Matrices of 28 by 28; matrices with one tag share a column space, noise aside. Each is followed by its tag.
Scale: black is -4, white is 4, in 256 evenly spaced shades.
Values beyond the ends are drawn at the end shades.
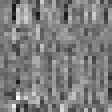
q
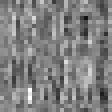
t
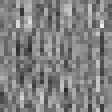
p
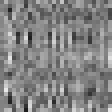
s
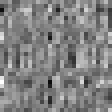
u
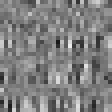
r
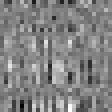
r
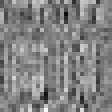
q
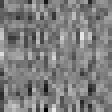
s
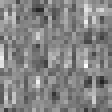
u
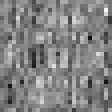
u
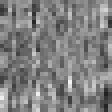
p
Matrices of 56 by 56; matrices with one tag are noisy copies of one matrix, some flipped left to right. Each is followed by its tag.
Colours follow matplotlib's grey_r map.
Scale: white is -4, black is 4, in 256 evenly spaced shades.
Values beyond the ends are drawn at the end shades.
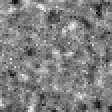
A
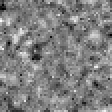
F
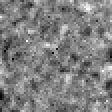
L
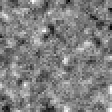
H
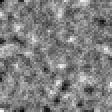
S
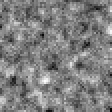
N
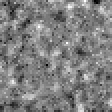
A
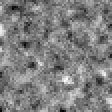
N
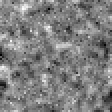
L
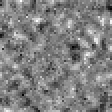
F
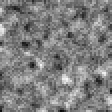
N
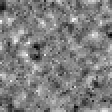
F
